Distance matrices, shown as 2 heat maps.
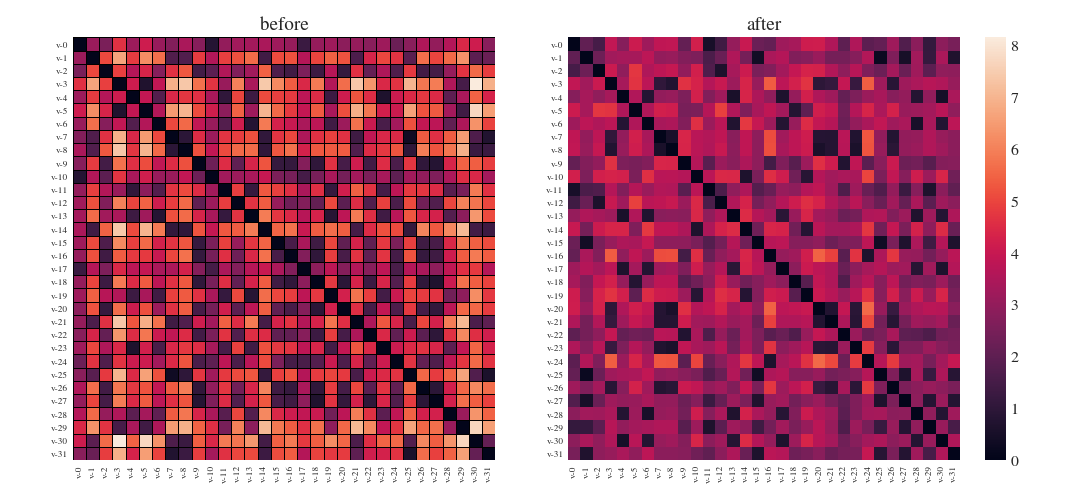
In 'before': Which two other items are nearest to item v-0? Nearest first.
v-10, v-17
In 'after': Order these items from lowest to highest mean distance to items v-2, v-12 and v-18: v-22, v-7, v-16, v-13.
v-22, v-16, v-13, v-7
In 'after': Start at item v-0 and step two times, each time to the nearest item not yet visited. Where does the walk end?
v-29
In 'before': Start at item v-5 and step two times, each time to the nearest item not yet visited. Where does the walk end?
v-29
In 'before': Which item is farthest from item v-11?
v-30
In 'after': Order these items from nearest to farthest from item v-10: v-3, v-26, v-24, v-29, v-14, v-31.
v-14, v-31, v-29, v-26, v-3, v-24
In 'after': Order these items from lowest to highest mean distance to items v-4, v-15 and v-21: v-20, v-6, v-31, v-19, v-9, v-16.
v-31, v-20, v-6, v-9, v-19, v-16
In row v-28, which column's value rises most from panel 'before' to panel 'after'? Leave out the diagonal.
v-19
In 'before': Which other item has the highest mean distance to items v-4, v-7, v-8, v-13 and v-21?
v-3
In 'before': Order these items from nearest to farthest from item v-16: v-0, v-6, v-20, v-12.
v-20, v-12, v-0, v-6
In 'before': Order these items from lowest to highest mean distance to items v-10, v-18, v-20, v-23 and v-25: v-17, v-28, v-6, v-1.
v-17, v-6, v-28, v-1
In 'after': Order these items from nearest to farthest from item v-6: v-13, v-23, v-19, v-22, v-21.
v-13, v-22, v-23, v-21, v-19
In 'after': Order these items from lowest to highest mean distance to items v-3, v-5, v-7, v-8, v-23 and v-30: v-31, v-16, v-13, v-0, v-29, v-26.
v-26, v-13, v-31, v-29, v-0, v-16
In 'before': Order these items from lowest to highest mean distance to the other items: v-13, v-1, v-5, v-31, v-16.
v-16, v-13, v-31, v-1, v-5
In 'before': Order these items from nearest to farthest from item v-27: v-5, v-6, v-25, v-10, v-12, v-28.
v-12, v-10, v-6, v-28, v-25, v-5
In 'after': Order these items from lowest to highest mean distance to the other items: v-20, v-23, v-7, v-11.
v-11, v-23, v-7, v-20
